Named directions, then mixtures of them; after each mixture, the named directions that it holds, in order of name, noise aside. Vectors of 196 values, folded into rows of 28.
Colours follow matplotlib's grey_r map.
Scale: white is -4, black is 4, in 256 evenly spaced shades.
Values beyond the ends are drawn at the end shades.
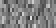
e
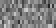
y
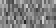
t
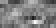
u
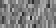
e.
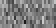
t.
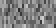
t, y.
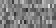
t, y.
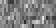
t, u.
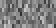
t, y.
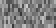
t, y.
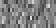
e.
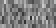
e, t.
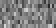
y.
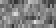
u, y.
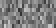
t, y.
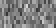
t, y.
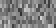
t, y.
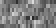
e, u.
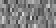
e.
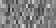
e, t.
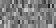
y.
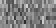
t.
